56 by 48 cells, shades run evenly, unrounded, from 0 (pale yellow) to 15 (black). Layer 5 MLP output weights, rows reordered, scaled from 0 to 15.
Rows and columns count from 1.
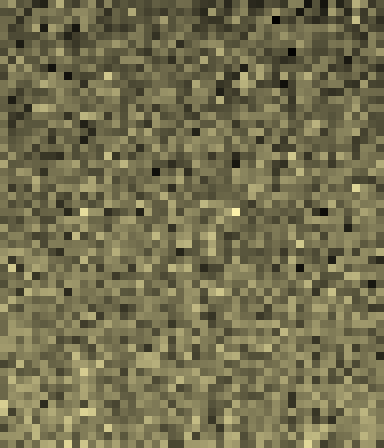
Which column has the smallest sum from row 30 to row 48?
24
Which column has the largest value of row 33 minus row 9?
2
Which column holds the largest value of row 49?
23
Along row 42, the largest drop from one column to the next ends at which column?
36
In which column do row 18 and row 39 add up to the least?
25
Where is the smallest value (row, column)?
27, 30
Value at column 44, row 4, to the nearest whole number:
11
